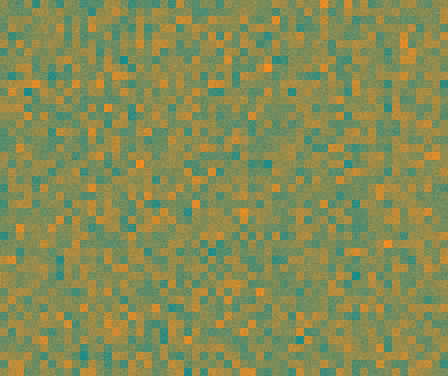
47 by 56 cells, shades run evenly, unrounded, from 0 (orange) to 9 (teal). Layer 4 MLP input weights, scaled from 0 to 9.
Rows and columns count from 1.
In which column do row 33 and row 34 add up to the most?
8
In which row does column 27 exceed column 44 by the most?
32
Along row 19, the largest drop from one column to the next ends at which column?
42
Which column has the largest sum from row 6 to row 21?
49
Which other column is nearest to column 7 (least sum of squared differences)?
40
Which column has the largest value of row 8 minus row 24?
35
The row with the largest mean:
1
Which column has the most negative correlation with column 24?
38
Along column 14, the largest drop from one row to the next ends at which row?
14
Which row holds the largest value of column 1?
30
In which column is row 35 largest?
45
